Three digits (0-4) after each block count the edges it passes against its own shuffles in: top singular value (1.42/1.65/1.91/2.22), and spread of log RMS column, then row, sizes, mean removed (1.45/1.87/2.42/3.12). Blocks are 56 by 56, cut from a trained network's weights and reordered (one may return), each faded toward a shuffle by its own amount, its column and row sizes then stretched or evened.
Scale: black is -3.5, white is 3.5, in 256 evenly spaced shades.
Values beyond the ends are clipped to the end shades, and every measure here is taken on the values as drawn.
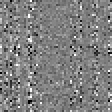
0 4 1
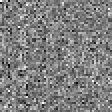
1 2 0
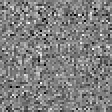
0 0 2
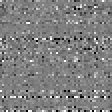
1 1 4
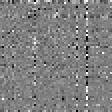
2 2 2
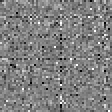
2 1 2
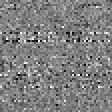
1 0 3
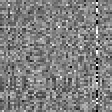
3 1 0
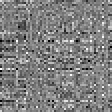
4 2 2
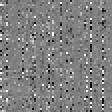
1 4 0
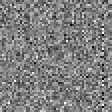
3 0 0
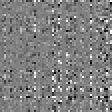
2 4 2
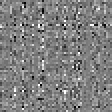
2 4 1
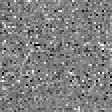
0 1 2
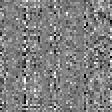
3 4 0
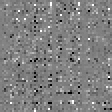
0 3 2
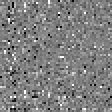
1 2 0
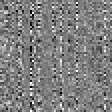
4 4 0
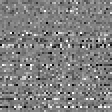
3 0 4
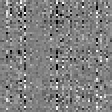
2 4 2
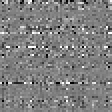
1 2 4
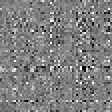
3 3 3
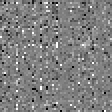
1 3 0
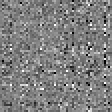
0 3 2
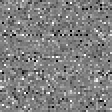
0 0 2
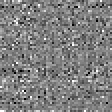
1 2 3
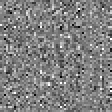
2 3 0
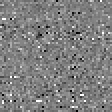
0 1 2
